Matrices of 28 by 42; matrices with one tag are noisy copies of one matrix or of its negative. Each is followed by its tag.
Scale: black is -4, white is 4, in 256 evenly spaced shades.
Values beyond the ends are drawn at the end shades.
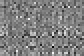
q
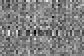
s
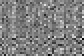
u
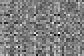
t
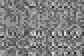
q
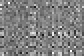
q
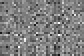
t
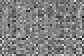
u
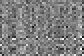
u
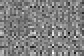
q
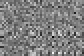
q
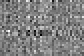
s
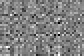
t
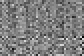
u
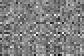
t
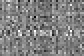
s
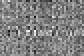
s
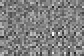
q
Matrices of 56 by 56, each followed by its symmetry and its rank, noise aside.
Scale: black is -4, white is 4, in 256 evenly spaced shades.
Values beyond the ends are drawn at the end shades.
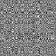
no symmetry, rank six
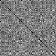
symmetric, rank six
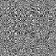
no symmetry, rank six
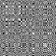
symmetric, rank three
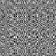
no symmetry, rank four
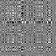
no symmetry, rank three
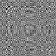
symmetric, rank four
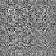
no symmetry, rank six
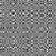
no symmetry, rank three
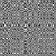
no symmetry, rank four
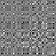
symmetric, rank three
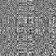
no symmetry, rank six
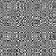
no symmetry, rank four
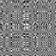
no symmetry, rank three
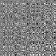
no symmetry, rank six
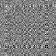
symmetric, rank four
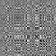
symmetric, rank four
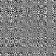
antisymmetric, rank four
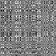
no symmetry, rank four
